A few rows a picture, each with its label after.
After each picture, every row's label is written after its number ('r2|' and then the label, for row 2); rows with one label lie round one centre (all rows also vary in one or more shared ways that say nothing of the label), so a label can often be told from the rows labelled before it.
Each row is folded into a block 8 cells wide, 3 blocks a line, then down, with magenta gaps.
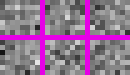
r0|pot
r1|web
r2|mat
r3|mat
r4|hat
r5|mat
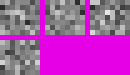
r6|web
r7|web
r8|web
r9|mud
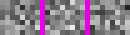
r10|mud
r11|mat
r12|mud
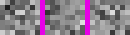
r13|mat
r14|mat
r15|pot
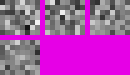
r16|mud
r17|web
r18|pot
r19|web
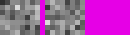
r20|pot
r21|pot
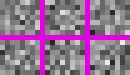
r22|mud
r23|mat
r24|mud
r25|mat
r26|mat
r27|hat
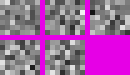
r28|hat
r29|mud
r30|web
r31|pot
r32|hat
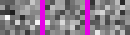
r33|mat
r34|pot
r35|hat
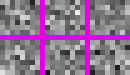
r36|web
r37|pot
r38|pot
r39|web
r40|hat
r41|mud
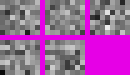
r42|mat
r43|mat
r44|mud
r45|mud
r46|hat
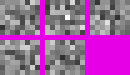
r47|hat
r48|web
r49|pot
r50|hat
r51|hat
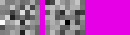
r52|pot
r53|hat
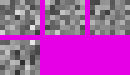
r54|web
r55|mat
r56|pot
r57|hat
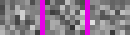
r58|web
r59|mud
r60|pot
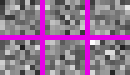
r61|pot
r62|mud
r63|pot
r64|pot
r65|hat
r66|web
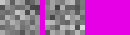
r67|web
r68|mud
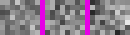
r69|web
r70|mud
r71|mat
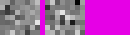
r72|mat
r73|web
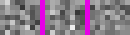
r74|hat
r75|hat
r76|web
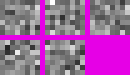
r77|pot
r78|hat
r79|pot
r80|mat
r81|hat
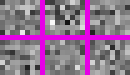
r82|hat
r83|mud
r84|mud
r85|pot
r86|web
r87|pot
